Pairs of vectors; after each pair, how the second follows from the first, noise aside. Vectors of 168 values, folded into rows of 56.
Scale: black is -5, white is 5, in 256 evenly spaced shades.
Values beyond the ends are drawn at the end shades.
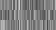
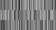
negated.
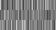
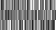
reversed, scaled up.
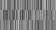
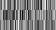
scaled up.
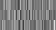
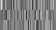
reversed.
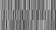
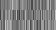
reversed.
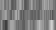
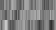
negated.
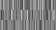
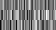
wrapped around, negated, scaled up.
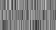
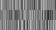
wrapped around.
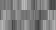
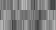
copied.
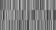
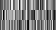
scaled up.
